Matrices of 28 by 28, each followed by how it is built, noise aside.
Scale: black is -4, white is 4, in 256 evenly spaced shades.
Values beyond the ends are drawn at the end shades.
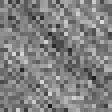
Toeplitz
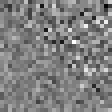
upper triangular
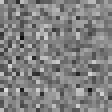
low rank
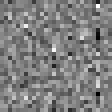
uneven columns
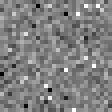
sparse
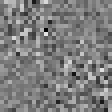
block diagonal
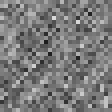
Hankel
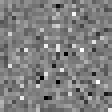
sparse
